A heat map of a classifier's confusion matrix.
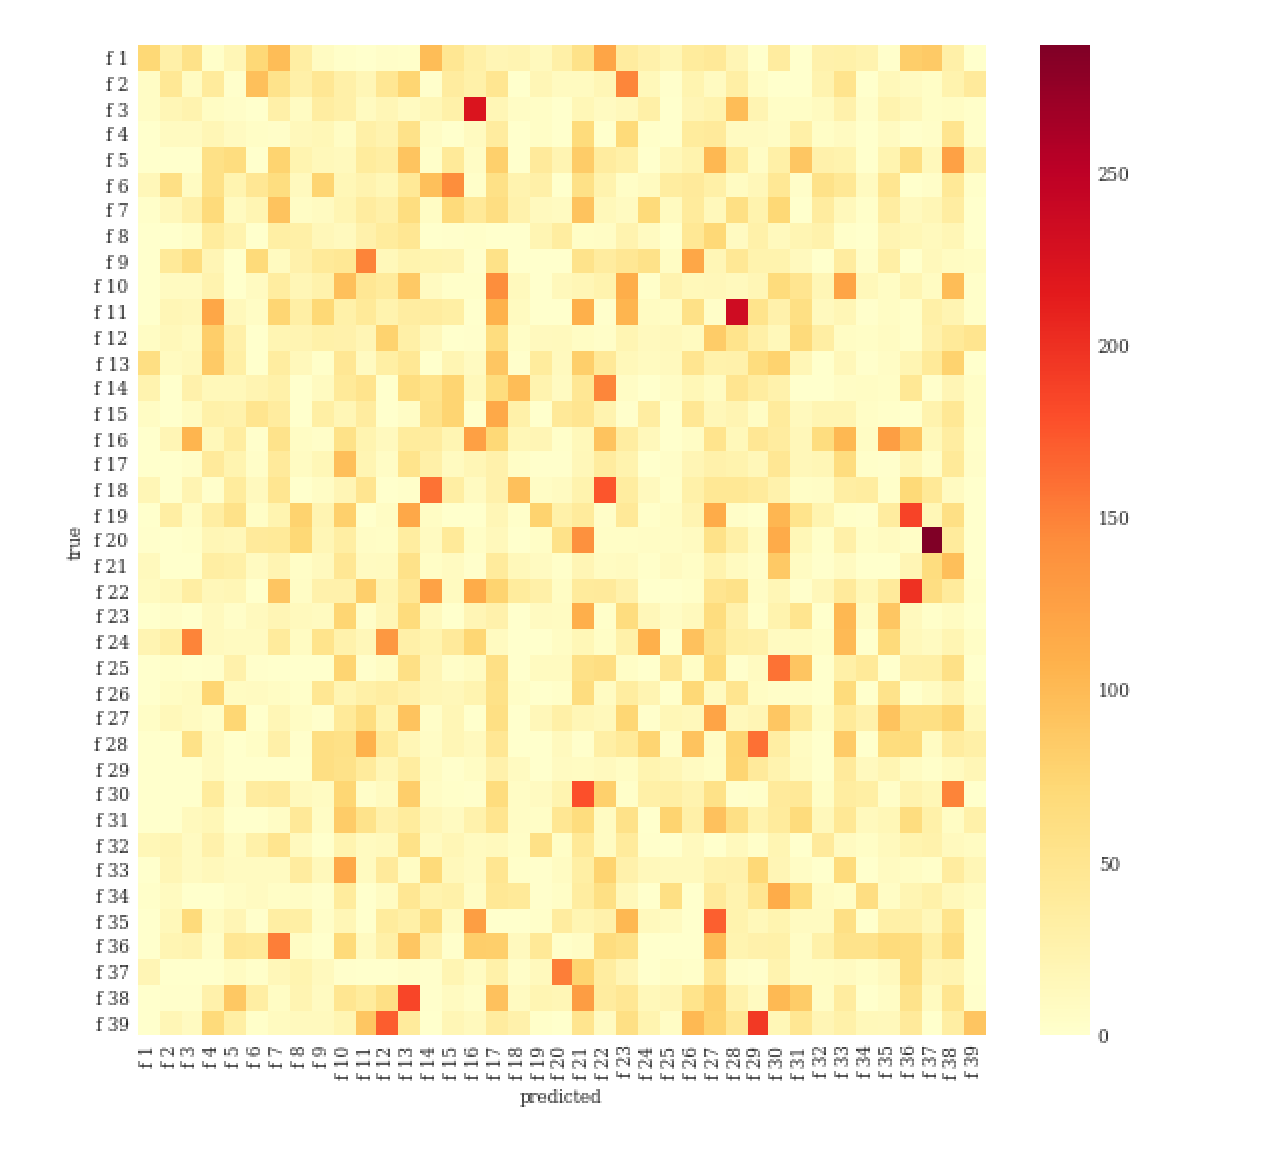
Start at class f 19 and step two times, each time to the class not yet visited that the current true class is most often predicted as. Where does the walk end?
f 7
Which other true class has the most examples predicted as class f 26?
f 9
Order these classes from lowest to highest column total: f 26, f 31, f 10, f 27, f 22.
f 31, f 26, f 22, f 10, f 27
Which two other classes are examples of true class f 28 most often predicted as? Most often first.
f 29, f 11
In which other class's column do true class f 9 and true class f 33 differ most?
f 11
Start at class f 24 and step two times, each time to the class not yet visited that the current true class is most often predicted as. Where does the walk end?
f 16
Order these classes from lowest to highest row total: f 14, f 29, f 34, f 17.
f 29, f 17, f 34, f 14
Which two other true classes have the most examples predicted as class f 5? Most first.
f 38, f 27
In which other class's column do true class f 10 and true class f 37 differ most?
f 20
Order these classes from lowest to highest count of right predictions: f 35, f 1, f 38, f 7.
f 35, f 38, f 1, f 7
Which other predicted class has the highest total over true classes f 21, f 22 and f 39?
f 36
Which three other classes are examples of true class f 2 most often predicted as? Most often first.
f 23, f 6, f 13
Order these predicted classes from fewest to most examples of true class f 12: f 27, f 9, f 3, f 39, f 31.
f 3, f 9, f 39, f 31, f 27
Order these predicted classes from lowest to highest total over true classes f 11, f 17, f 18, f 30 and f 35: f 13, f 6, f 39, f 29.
f 39, f 6, f 29, f 13
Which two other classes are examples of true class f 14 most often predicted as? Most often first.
f 22, f 18
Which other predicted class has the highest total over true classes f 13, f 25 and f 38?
f 30
